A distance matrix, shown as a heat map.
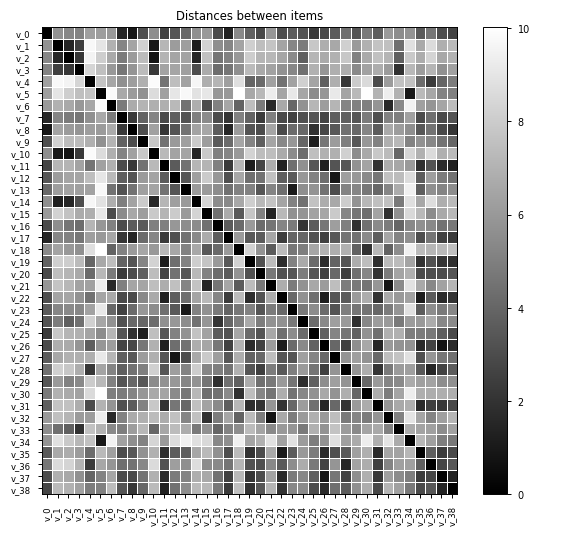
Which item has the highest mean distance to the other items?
v_5
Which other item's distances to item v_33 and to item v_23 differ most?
v_13
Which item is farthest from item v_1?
v_4
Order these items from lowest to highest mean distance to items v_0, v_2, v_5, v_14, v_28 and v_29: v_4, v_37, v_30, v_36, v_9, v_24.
v_24, v_37, v_9, v_36, v_30, v_4
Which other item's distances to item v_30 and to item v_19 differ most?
v_18
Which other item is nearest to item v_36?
v_28
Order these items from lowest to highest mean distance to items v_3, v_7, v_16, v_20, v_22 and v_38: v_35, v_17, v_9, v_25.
v_17, v_35, v_25, v_9
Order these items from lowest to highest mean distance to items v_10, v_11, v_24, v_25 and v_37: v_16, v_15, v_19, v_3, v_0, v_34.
v_0, v_16, v_19, v_3, v_34, v_15
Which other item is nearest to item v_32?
v_21
